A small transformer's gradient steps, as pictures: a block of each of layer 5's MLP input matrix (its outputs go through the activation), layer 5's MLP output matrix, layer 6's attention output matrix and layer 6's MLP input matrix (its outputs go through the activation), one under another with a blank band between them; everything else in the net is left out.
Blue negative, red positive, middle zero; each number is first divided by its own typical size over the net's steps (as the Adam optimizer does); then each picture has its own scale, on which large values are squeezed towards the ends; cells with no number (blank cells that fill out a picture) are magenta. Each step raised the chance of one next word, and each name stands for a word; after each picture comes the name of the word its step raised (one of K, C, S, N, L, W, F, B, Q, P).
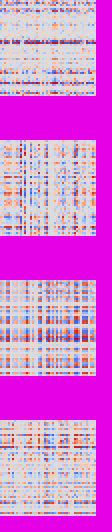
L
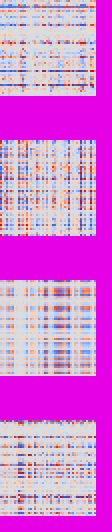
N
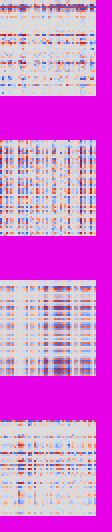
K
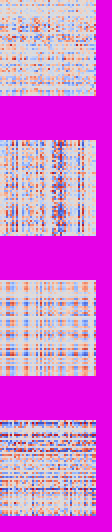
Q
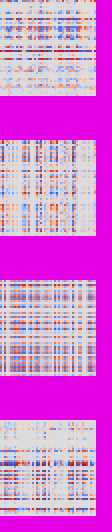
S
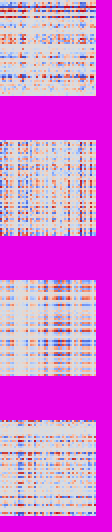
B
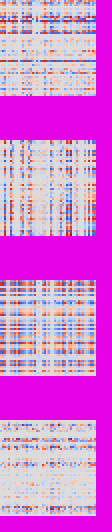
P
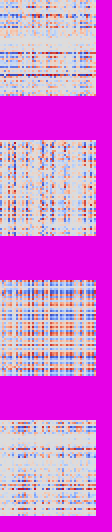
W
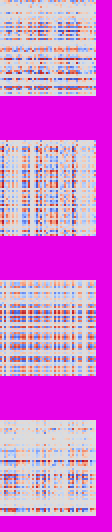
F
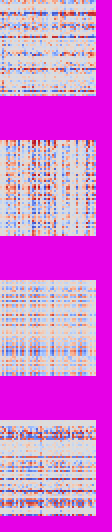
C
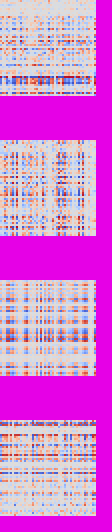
L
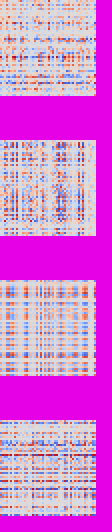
W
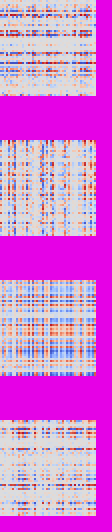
C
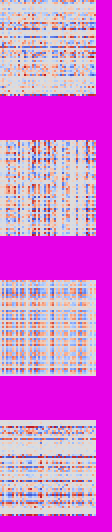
W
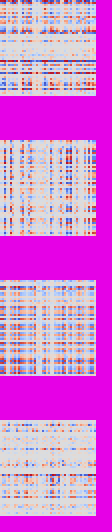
K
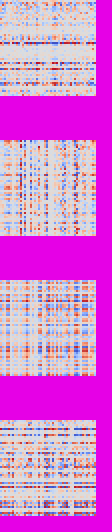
C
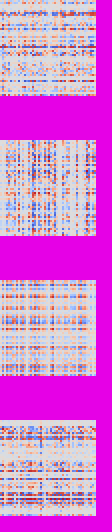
S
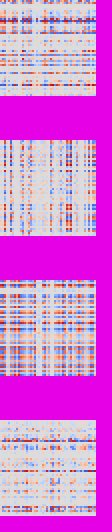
S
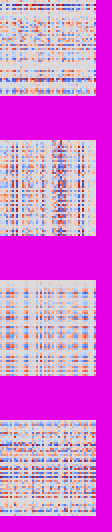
F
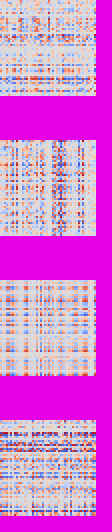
C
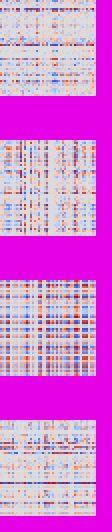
S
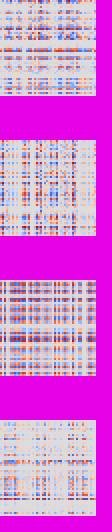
L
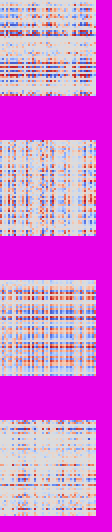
F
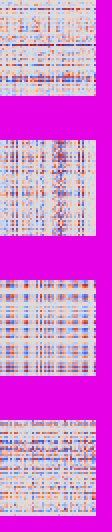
S
